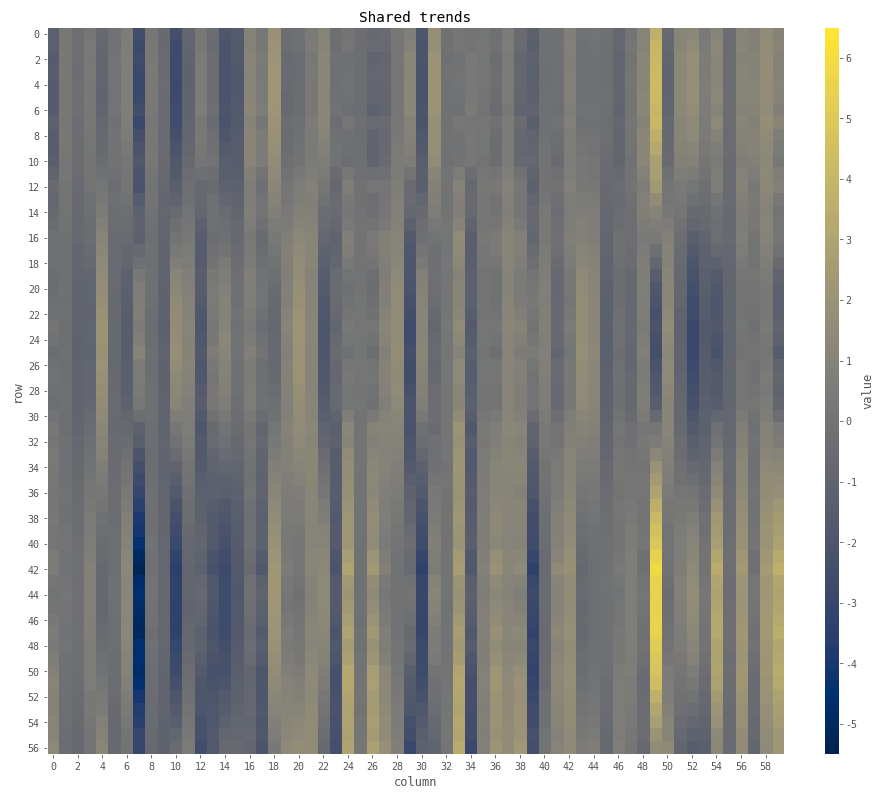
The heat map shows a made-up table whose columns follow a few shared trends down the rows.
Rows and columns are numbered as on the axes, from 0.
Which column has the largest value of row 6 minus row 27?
49
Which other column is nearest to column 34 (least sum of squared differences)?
12
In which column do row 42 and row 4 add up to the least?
7
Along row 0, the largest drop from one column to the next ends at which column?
50
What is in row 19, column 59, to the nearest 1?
-1
